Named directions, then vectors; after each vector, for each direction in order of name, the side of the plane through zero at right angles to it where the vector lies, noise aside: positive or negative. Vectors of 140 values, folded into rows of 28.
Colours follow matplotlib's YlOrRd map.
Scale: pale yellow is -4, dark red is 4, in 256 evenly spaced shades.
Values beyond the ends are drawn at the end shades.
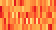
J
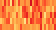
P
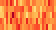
negative, negative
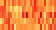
positive, positive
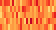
negative, positive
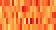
negative, positive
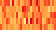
negative, positive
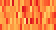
negative, positive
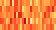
positive, negative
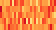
positive, negative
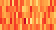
positive, negative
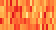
negative, negative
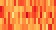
positive, positive
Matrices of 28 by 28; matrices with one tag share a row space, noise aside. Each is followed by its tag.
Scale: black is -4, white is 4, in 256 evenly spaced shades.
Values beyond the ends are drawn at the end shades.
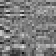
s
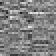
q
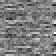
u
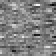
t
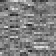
q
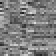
q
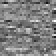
u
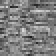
q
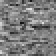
q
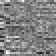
s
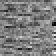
u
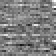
u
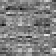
u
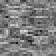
q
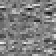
t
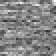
u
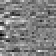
s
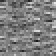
t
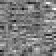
t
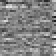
u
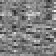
t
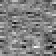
t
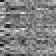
s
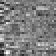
s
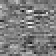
q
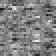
t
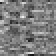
q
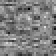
u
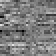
s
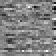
u
